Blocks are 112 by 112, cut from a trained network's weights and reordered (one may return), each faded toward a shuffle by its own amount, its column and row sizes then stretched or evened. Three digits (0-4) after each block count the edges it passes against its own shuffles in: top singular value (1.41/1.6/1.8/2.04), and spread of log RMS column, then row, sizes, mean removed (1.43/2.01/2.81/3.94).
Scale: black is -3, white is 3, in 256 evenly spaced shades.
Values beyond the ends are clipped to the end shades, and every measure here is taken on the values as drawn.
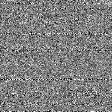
0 0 3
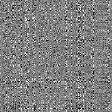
4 4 2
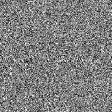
2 1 1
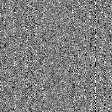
2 3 0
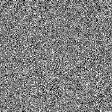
1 2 1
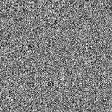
4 0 1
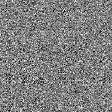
2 2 1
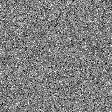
0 0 0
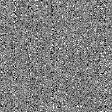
2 3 0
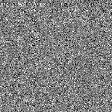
2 1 2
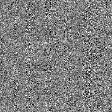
2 3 0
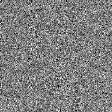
0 2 0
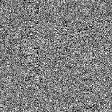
3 1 1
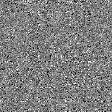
1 1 2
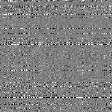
4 2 4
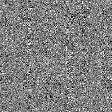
2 2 1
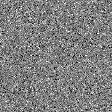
1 0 1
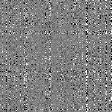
1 4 3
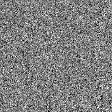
0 1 1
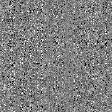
0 3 1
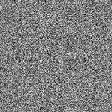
4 1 0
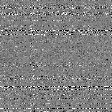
3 1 4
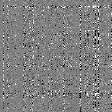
2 4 3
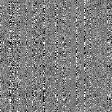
4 4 1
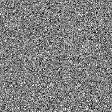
0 1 2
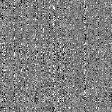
1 4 2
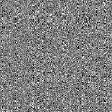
4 3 1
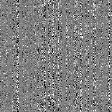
0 4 1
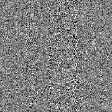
3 3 0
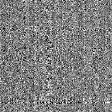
2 2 2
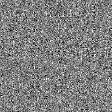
0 2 2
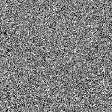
1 2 0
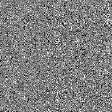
0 3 2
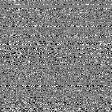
0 1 4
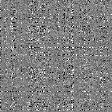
0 3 3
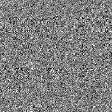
3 2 2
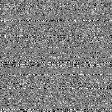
2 0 4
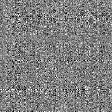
3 2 3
